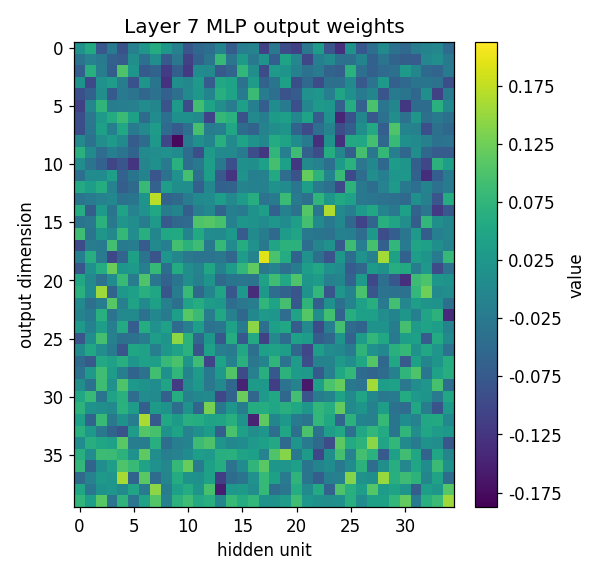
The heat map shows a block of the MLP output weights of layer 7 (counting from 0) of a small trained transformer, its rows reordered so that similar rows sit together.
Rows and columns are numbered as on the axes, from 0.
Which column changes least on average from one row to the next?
31
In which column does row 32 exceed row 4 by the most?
6
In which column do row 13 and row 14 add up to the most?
7
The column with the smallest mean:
8
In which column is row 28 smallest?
15
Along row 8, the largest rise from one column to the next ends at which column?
25
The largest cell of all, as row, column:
18, 17
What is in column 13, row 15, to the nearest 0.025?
0.1
